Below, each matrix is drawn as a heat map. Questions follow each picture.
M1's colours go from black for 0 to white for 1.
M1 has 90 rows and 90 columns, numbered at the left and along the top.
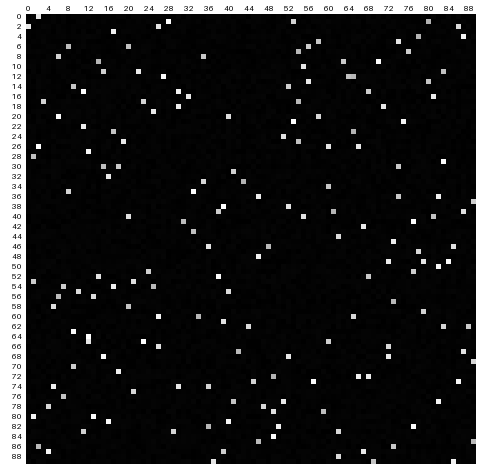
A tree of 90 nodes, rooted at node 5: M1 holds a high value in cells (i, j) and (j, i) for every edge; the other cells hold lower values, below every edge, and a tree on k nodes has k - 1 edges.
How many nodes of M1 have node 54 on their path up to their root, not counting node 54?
4
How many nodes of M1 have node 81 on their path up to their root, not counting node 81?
2
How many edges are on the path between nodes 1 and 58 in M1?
6
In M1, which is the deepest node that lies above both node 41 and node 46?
36
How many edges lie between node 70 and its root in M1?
8
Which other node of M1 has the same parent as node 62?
29
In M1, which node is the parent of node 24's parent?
77
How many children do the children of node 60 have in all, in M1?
2
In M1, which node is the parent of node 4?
87
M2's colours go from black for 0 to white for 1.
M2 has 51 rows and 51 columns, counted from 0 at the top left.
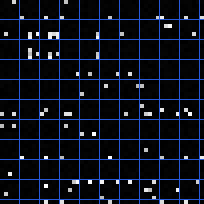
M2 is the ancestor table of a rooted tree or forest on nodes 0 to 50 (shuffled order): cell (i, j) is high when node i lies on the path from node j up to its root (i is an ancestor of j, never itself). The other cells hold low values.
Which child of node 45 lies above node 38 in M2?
49
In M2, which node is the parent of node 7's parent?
14
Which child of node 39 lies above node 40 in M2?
50
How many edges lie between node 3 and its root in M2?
3
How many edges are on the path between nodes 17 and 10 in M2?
3
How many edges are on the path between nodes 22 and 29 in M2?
2
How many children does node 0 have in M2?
2
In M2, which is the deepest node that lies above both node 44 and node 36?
47
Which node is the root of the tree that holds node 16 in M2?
28
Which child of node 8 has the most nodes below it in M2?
13
